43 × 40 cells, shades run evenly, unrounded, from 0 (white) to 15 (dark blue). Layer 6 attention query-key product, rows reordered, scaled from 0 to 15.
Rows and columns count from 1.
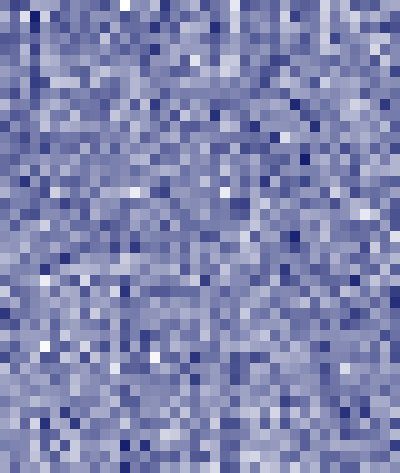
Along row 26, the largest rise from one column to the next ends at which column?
21
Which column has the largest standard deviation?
5
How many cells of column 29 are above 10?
11
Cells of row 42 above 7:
26
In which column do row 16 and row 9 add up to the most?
4
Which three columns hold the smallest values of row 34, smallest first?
12, 35, 1
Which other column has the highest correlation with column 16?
39
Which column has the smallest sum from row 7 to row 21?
14
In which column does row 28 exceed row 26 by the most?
40
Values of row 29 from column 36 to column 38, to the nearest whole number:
13 11 6
